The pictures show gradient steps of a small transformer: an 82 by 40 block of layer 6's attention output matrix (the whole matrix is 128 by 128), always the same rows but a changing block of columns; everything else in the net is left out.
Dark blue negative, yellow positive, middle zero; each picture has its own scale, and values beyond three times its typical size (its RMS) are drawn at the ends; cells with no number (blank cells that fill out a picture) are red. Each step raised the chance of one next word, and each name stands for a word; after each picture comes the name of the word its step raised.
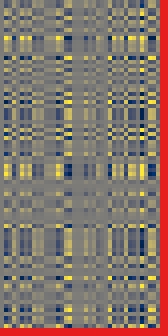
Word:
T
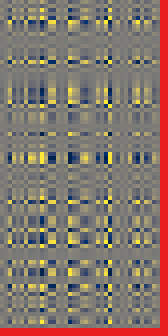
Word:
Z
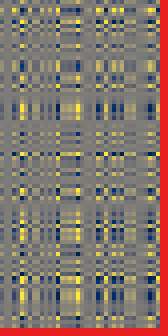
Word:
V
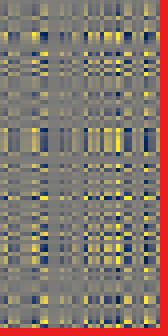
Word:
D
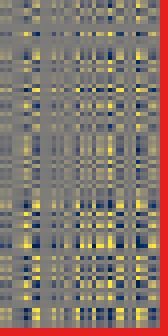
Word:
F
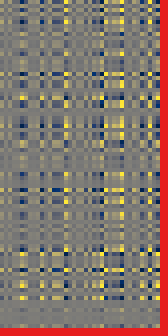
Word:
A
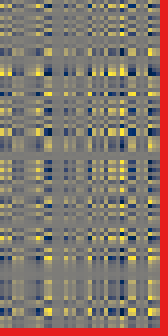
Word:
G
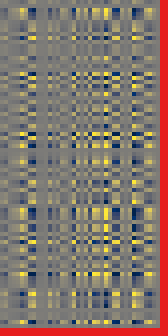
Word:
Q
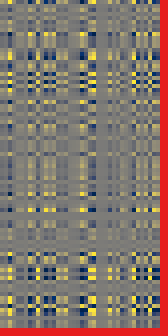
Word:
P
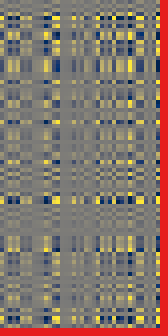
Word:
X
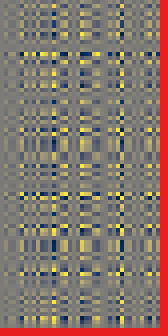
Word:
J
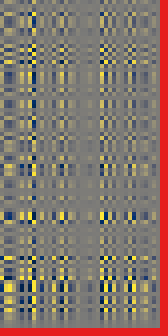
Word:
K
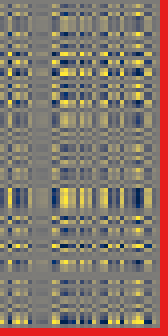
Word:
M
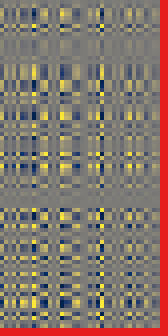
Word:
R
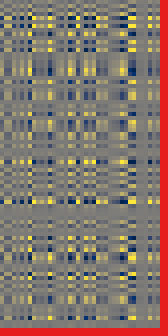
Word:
X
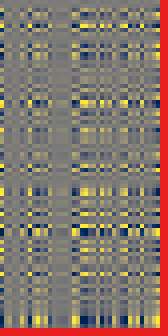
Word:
J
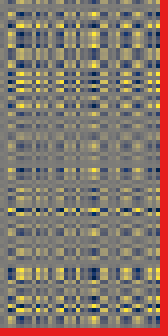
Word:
P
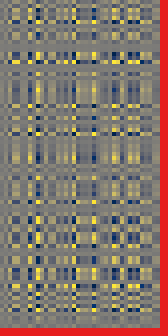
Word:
Z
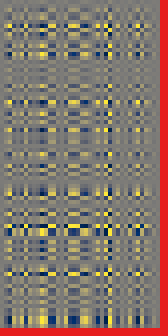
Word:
J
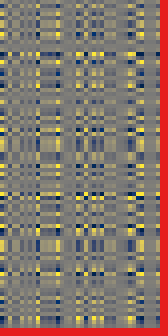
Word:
J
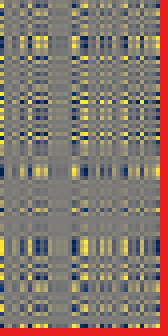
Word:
T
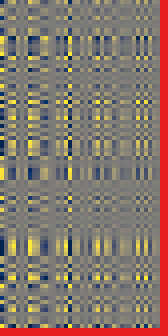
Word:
T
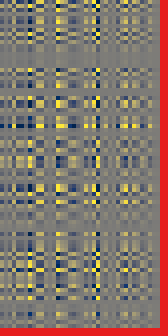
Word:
A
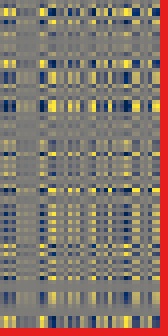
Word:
V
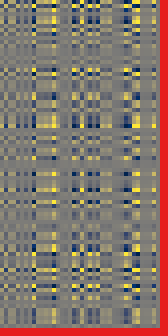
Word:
A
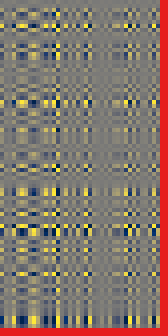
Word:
J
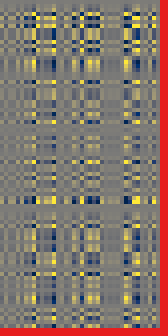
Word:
X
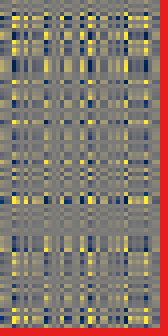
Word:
X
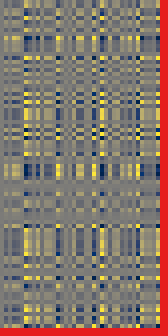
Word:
T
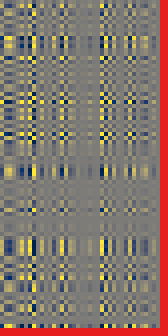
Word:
T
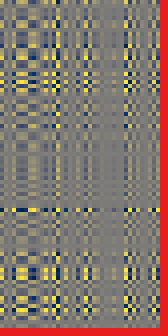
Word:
P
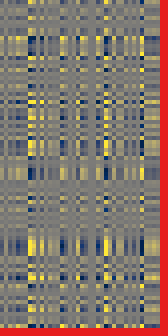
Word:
T
